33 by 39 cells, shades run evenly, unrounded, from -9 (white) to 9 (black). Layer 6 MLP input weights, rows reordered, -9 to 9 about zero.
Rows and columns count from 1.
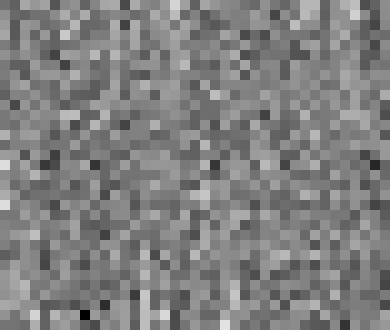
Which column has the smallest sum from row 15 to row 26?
21
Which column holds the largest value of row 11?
2
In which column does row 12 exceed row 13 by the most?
10
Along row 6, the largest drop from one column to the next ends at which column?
7
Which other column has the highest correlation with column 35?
18
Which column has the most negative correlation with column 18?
15
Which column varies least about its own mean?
33
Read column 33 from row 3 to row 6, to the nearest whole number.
2 1 1 2
